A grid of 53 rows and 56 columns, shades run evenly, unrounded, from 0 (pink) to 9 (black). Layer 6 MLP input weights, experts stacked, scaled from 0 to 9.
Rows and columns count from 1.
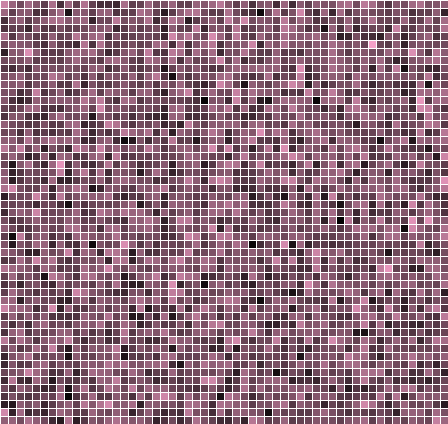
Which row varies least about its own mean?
8
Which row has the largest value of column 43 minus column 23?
28
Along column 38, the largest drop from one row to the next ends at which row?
46
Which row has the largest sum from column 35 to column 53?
48
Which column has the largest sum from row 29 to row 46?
51
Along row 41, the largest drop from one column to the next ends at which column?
38
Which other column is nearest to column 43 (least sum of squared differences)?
41
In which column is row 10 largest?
22
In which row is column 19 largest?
39
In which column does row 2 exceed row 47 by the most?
9
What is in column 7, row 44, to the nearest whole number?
2
